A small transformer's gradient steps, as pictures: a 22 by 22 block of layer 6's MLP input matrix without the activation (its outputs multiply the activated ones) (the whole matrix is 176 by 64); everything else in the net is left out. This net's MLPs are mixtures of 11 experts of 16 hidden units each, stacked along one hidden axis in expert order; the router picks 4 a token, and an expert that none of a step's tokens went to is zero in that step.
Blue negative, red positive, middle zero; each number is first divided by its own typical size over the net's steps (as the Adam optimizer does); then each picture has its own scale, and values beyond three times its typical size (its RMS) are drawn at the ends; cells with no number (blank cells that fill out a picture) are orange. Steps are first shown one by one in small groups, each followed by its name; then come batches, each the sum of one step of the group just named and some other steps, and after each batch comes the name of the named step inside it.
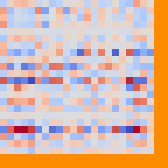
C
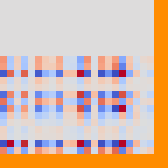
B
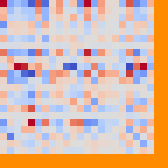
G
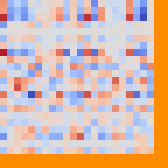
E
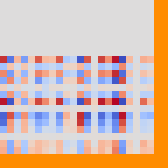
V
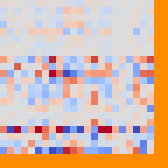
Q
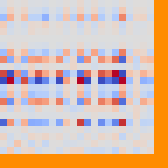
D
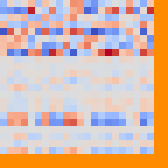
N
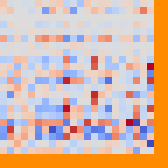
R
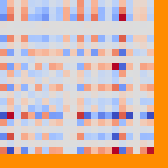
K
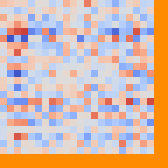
B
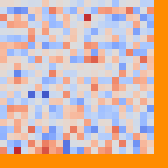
E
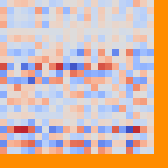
C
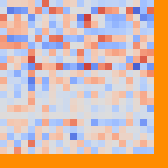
N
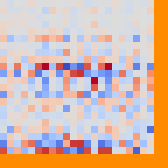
B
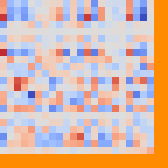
E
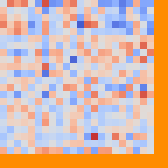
B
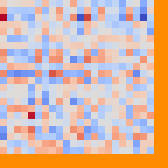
E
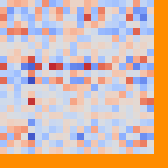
C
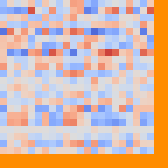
N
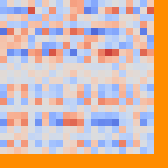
N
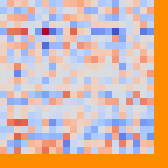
N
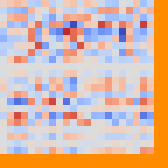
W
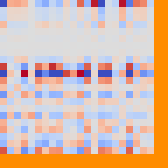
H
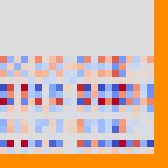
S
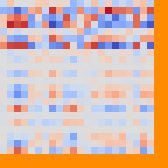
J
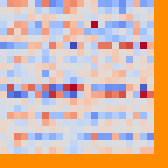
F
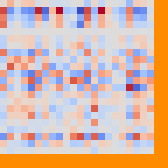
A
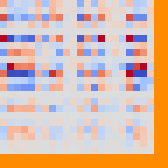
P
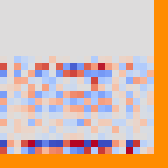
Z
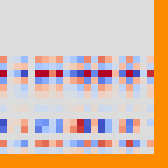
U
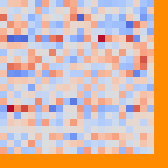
P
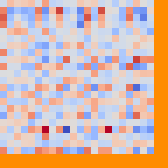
A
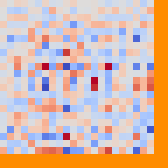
W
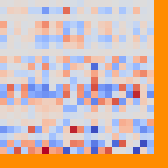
S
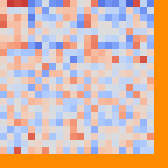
A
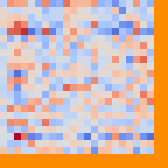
F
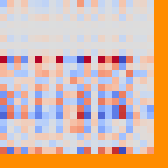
U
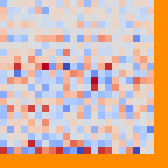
Z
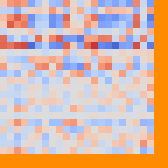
J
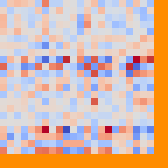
H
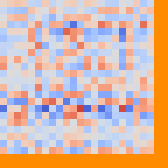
W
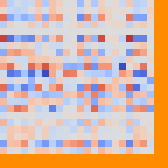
P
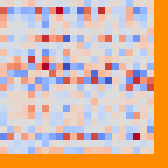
A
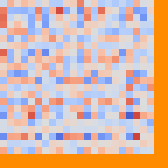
A
